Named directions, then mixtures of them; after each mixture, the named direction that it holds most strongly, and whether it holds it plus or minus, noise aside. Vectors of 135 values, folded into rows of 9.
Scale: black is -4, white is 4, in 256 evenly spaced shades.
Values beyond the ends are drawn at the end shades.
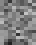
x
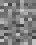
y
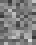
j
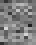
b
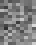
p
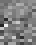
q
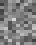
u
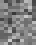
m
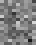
j, minus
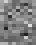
b, minus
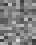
y, minus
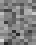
x, plus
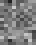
j, plus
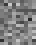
y, minus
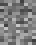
y, minus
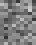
m, plus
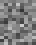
y, minus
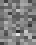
b, plus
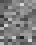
q, plus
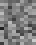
u, minus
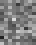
u, plus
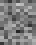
b, plus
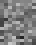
q, plus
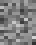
y, minus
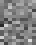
q, plus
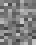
y, plus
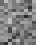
m, minus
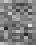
b, minus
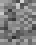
u, minus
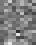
x, minus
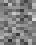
m, minus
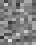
y, plus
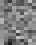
x, plus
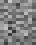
p, minus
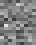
q, plus
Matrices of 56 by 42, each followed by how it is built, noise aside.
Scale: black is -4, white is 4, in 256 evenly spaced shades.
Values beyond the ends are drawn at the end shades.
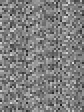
repeating rows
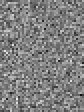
noise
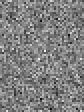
repeating columns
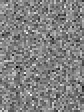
noise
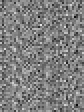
repeating rows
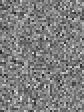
repeating rows
